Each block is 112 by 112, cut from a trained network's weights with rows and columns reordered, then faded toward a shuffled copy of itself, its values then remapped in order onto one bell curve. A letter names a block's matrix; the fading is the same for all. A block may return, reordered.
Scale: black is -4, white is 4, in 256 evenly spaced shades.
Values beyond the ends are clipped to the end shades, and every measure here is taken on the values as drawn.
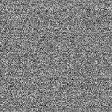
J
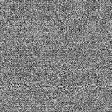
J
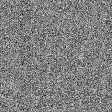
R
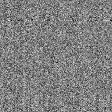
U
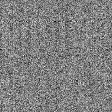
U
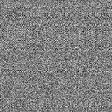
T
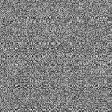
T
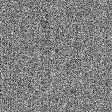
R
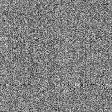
U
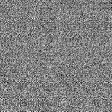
J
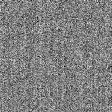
U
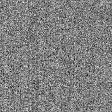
U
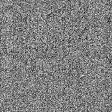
U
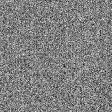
R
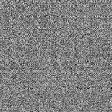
J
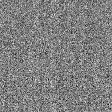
U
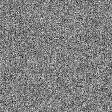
R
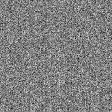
U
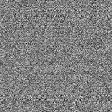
J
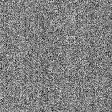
R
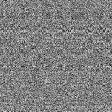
J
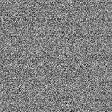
J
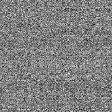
J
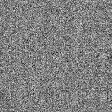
R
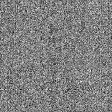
U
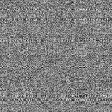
T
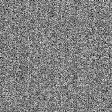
U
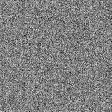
R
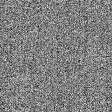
U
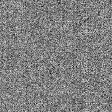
U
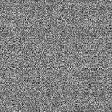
J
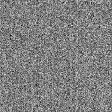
U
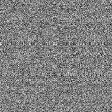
J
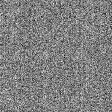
U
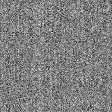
U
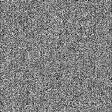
U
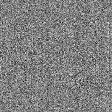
U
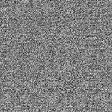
J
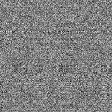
J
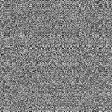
T
